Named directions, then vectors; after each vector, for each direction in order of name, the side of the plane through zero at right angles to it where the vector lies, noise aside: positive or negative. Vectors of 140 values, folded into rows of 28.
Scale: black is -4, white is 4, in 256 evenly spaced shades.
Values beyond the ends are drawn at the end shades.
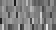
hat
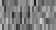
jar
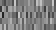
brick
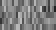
positive, positive, negative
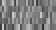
negative, positive, negative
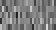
positive, positive, positive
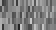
positive, negative, positive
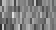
negative, positive, negative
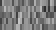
positive, positive, negative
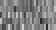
negative, negative, negative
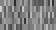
negative, positive, positive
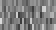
negative, negative, positive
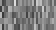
positive, negative, positive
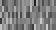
positive, positive, positive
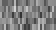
positive, negative, positive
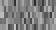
negative, positive, positive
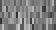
positive, positive, negative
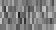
negative, negative, positive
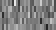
positive, negative, negative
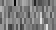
negative, positive, positive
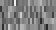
positive, negative, negative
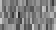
negative, negative, positive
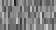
negative, positive, positive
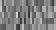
negative, negative, positive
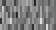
positive, positive, positive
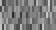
positive, negative, positive
